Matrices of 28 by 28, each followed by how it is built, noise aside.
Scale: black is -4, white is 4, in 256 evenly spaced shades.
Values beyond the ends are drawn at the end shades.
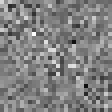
block diagonal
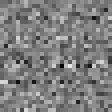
uneven rows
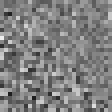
lower triangular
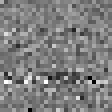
uneven rows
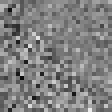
lower triangular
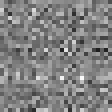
low rank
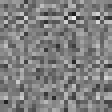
low rank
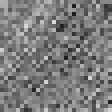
Hankel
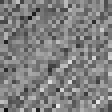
Hankel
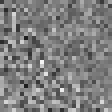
lower triangular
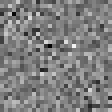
block diagonal
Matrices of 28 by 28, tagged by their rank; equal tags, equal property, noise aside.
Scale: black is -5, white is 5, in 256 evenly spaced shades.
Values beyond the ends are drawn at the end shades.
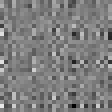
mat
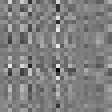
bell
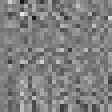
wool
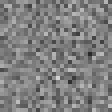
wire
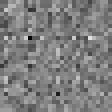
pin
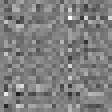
mat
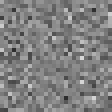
pin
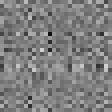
mat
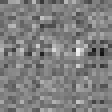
mat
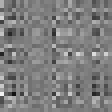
bell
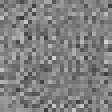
wire
